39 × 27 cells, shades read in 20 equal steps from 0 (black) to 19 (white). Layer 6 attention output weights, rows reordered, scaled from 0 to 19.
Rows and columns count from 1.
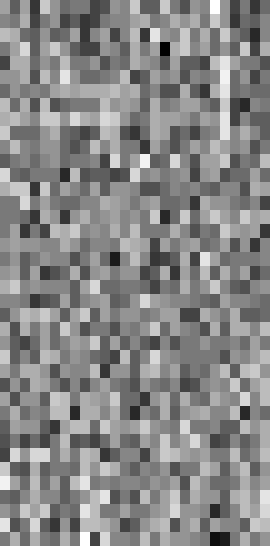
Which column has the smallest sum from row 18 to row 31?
20
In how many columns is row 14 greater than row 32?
12
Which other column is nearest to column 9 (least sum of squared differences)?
4
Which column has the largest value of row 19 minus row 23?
19
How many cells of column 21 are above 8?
30
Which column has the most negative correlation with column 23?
27
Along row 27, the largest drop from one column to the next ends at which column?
11
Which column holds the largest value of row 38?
1
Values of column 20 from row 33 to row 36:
11 9 14 13
